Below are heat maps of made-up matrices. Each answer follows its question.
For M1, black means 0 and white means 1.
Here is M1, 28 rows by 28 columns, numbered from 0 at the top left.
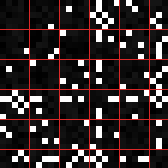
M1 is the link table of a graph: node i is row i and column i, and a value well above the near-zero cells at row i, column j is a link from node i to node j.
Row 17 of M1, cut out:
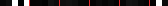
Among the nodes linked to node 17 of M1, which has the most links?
node 26
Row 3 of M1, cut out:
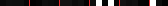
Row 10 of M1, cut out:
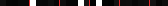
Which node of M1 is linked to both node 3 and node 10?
node 16
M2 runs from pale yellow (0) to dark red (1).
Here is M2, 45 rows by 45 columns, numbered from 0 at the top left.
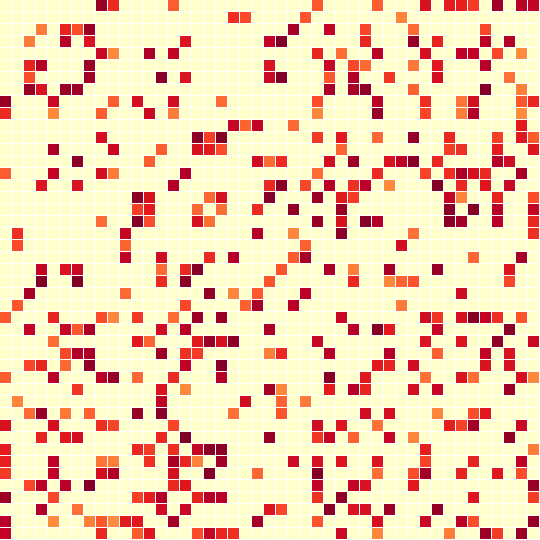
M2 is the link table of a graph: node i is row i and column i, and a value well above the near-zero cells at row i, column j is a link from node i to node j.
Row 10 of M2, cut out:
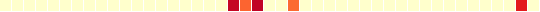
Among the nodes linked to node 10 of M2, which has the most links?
node 43
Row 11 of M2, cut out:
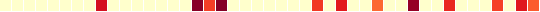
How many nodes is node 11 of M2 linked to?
12
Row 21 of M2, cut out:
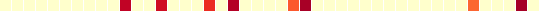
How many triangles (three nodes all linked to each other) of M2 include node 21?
8
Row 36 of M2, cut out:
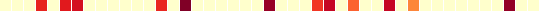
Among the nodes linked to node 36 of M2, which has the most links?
node 26
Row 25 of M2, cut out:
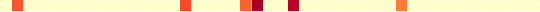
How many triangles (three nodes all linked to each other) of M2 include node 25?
4
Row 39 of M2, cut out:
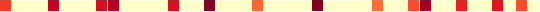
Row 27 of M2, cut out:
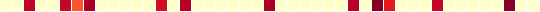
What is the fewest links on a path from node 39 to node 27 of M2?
2
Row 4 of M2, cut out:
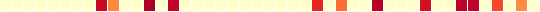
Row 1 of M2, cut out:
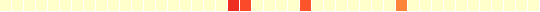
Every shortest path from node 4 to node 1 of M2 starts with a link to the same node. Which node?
node 28
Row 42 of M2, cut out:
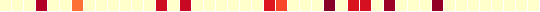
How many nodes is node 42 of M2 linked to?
11
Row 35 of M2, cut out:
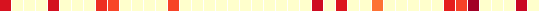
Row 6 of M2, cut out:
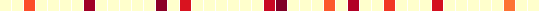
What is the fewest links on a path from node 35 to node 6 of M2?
3
